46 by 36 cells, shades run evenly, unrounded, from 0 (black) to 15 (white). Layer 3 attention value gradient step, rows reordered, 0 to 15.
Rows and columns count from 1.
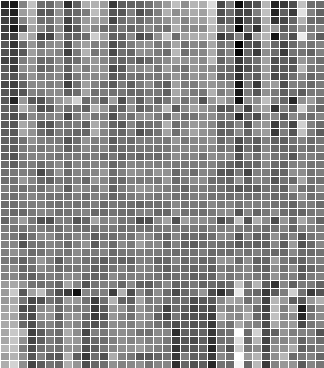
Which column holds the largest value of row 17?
34
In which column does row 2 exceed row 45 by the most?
24
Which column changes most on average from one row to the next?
27
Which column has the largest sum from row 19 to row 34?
16
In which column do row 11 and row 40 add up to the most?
31
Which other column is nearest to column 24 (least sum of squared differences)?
30
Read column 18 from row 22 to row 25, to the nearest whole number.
9 7 8 7
